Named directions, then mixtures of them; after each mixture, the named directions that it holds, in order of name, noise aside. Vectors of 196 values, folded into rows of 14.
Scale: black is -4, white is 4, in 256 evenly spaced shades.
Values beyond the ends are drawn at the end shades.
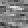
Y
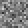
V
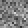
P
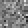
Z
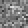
P, Y, Z.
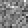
V, Y, Z.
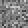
P, Y, Z.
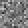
V.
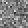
P.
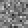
V.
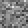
V, Y, Z.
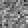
Z.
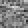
Y, Z.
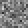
V.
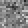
Y, Z.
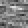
Y.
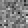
Z.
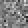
Z.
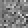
Z.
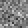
P, Z.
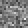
P, Y.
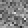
P.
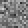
V.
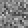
P, V.
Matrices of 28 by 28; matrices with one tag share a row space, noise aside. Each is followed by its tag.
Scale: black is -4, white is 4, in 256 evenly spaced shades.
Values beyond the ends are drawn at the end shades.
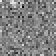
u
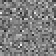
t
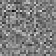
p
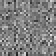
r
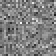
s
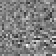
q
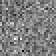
u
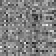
s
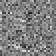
p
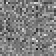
s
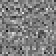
u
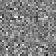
u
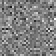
r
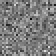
r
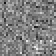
s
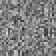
u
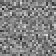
t
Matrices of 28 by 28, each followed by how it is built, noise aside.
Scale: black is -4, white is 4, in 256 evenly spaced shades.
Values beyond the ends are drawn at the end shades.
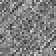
Hankel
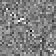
banded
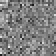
low rank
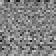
repeating columns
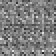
repeating columns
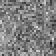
smooth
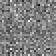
low rank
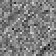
Hankel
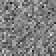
Hankel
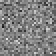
blocks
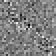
banded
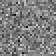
noise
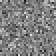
noise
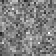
smooth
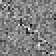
banded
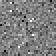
sparse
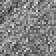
Hankel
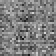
blocks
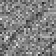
Hankel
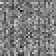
blocks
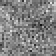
smooth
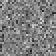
noise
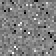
sparse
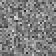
noise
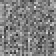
blocks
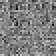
blocks
